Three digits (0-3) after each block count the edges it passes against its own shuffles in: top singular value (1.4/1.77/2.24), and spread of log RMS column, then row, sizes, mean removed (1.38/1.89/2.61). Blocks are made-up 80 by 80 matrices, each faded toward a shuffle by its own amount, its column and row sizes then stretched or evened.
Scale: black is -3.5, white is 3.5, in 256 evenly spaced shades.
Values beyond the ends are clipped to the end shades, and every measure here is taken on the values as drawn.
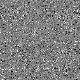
1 1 2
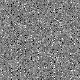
0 2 0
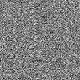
2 0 1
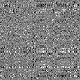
3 1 2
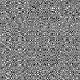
3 1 2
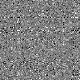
2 1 2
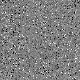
0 2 0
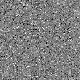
2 0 0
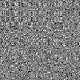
3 0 1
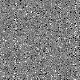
1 2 0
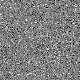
0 1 1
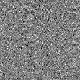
2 0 0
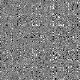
2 3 2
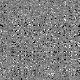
2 2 2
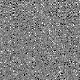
2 2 1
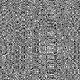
3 1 0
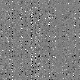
0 3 1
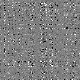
1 3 3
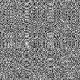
3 1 1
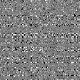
3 1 3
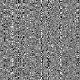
3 3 0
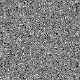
1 1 1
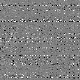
1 1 3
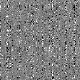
2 3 0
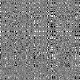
3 3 3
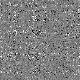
0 2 2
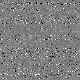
1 0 3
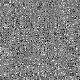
2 0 1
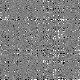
2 3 3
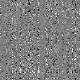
2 3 1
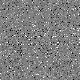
1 0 2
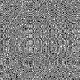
3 1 0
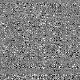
1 1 3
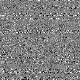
0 0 3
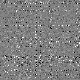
0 2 3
